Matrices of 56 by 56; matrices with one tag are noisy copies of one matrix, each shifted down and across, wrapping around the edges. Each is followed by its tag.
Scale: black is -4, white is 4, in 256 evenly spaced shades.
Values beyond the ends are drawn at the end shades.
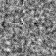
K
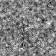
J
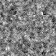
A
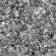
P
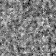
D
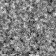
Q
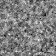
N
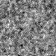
D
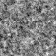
P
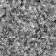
N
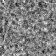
K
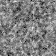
D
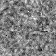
N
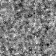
D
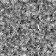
K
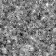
P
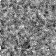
A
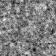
P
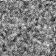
N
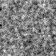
D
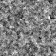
A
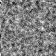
K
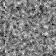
K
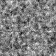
D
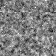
N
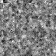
A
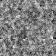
A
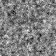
D
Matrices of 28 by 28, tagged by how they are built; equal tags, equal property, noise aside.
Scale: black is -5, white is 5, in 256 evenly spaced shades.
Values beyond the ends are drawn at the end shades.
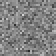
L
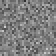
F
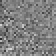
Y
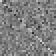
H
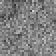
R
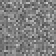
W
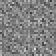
L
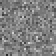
F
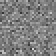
W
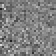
Y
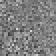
Y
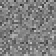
W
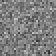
F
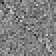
H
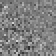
Y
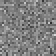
F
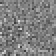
Y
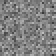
L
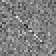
H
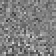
Y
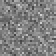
L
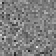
Y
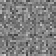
W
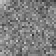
R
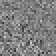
Y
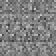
W
